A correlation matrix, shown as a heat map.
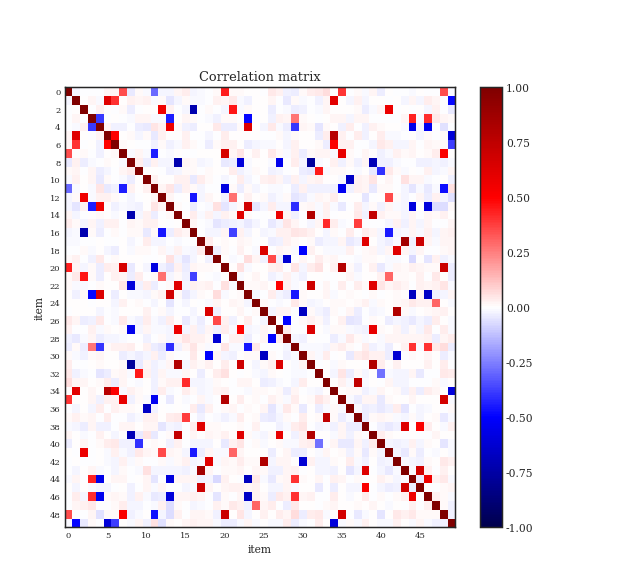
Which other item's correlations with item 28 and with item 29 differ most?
19
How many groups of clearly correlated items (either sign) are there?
12
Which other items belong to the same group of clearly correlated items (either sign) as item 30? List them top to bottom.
18, 25, 42
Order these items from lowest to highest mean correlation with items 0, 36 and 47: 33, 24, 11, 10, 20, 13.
10, 11, 13, 33, 24, 20
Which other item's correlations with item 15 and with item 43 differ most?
17
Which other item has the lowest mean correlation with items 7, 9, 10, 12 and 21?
16
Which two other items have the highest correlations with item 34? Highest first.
5, 1
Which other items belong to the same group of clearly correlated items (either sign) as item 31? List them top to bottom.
8, 14, 22, 27, 39
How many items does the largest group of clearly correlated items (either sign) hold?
7
